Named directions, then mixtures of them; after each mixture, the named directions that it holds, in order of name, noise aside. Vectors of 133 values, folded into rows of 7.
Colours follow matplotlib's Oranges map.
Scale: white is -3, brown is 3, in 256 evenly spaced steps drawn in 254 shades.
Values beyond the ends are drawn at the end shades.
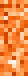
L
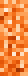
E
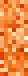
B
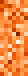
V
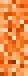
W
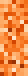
W.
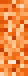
W.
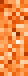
V.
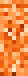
L, W.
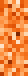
V, W.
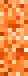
B.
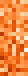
B, E.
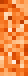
V, W.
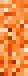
E, W.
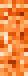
B, L.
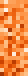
E, W.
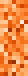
W.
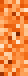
V, W.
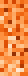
E.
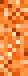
V.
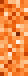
V.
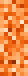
W.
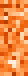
L.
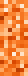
B, E.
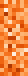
E, L.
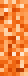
E.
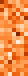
V.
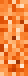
E, W.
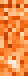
L.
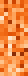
E.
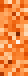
V, W.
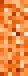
E, V.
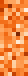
L, V.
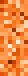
L, V.
